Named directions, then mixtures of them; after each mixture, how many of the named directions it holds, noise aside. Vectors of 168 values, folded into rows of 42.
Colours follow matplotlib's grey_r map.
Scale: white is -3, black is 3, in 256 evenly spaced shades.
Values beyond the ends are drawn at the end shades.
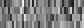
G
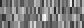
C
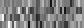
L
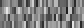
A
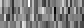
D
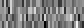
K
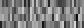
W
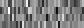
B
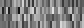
two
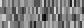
one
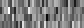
two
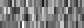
four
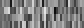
four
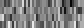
four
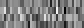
three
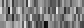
four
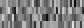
three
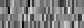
four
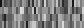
three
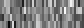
three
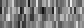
two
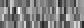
four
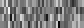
two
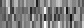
three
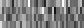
two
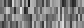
four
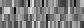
four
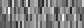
two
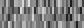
three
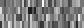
four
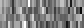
two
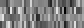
four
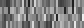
three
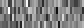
one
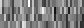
one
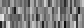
three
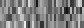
four
